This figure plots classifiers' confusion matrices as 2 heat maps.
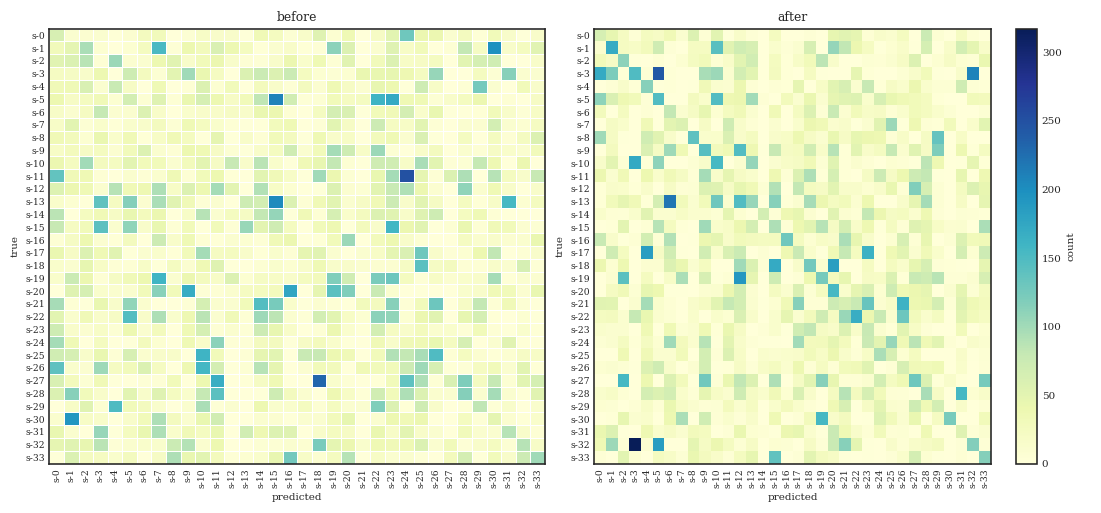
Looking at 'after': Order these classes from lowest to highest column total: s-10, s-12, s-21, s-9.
s-10, s-21, s-9, s-12
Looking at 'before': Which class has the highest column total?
s-23
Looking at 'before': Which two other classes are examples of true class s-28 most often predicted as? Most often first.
s-11, s-1
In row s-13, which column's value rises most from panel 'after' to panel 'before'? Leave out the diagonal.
s-31
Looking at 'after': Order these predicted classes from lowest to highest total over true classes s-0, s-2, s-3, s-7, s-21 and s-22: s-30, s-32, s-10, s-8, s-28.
s-30, s-8, s-28, s-10, s-32
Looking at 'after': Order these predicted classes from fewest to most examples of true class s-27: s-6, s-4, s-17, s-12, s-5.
s-5, s-17, s-4, s-6, s-12
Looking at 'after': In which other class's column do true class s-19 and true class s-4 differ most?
s-12
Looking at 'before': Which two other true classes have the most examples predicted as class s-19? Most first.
s-20, s-1
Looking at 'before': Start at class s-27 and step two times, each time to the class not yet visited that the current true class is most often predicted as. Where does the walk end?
s-25
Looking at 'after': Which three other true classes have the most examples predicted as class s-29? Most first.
s-8, s-9, s-19
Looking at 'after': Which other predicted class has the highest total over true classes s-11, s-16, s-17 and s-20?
s-4
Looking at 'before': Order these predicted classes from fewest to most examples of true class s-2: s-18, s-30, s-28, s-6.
s-6, s-18, s-28, s-30
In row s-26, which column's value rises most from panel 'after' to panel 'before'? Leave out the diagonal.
s-10
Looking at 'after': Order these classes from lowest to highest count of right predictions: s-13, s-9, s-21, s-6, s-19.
s-21, s-6, s-13, s-19, s-9
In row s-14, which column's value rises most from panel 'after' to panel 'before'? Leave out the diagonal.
s-15
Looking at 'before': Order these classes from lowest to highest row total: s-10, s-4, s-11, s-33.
s-4, s-33, s-10, s-11
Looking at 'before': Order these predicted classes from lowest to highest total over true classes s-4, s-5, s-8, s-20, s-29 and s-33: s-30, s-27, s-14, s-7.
s-27, s-30, s-14, s-7
